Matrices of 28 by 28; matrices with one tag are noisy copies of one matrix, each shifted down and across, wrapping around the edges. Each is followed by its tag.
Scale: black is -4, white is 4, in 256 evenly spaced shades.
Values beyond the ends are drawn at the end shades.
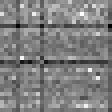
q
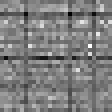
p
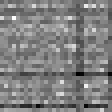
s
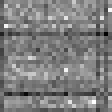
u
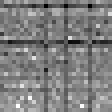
q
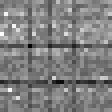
q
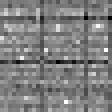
p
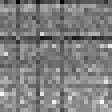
q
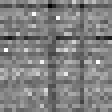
s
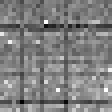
q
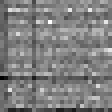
s
